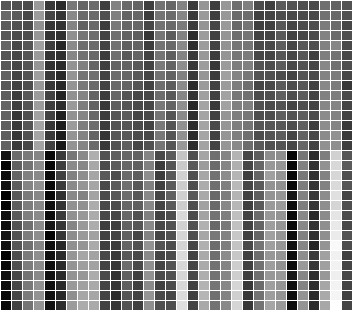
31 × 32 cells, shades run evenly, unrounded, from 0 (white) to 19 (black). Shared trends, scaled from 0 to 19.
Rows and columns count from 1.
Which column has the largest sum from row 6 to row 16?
6
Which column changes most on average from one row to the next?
1
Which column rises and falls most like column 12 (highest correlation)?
2
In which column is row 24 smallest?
31
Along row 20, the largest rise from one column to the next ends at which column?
32
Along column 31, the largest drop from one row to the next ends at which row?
16
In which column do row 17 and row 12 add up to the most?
5
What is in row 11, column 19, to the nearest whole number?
7
